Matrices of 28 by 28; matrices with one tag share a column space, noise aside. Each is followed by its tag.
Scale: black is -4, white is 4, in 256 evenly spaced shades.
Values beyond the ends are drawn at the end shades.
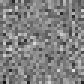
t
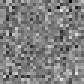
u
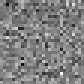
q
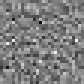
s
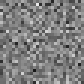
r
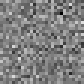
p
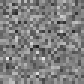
p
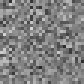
p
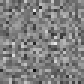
t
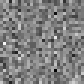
t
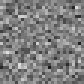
s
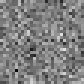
t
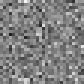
u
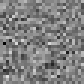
s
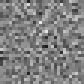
p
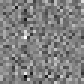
u
